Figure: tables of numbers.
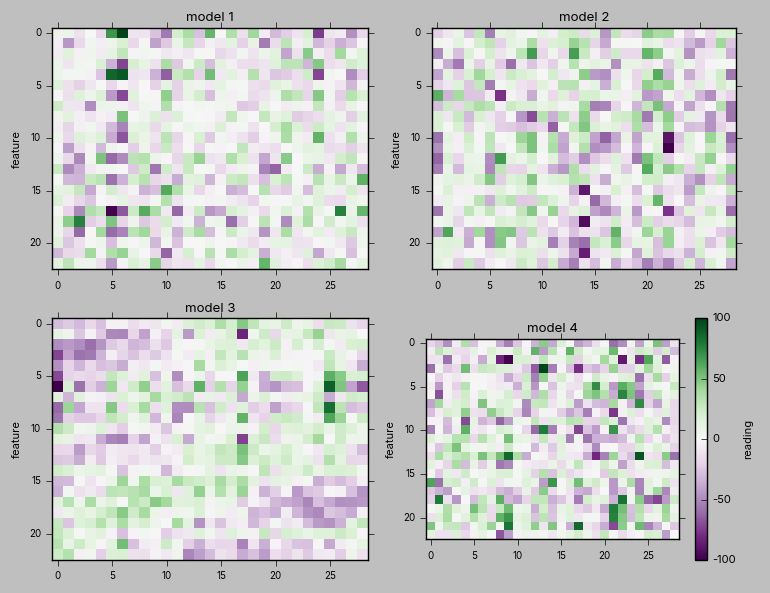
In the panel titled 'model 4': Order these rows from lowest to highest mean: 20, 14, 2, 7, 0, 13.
0, 2, 14, 7, 13, 20
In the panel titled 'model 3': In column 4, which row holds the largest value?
19
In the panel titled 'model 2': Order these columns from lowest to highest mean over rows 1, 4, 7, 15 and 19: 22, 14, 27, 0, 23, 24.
24, 0, 22, 23, 14, 27
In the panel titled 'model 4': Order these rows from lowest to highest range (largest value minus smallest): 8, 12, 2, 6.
12, 8, 6, 2
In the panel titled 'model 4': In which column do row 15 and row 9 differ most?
4
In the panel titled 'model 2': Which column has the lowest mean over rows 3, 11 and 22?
22
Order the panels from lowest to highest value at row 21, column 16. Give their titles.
model 4, model 3, model 2, model 1
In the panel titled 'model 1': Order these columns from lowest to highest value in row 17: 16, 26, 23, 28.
16, 23, 28, 26
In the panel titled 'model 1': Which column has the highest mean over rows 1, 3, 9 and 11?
21
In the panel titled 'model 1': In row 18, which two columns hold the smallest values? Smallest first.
16, 21
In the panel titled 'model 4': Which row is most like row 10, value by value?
3
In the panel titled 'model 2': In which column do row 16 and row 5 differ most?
15
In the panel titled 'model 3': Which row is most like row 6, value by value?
8
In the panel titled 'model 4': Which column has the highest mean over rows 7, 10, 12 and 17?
13
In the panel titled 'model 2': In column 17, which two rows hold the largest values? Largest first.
19, 20
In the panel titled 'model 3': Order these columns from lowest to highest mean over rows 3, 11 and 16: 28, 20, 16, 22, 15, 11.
28, 22, 20, 11, 16, 15
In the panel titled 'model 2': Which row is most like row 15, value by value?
21
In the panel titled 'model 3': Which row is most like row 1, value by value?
11
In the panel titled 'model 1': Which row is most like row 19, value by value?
12
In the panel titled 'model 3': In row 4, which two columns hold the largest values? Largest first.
13, 25
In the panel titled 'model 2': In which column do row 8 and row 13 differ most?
20
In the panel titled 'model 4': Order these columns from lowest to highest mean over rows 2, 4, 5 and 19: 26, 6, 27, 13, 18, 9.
9, 27, 6, 18, 26, 13
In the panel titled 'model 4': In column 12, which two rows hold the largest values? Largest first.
1, 21
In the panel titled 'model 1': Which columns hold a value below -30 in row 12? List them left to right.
2, 5, 6, 19
